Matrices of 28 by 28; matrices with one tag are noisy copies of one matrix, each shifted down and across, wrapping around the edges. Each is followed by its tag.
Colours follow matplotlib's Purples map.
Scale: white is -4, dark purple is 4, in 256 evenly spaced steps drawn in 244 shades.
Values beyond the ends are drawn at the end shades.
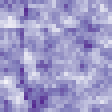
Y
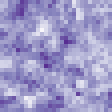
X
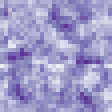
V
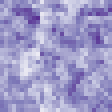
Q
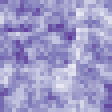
Q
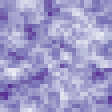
X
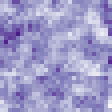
Y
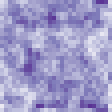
Q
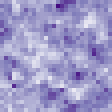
X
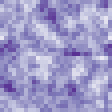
V
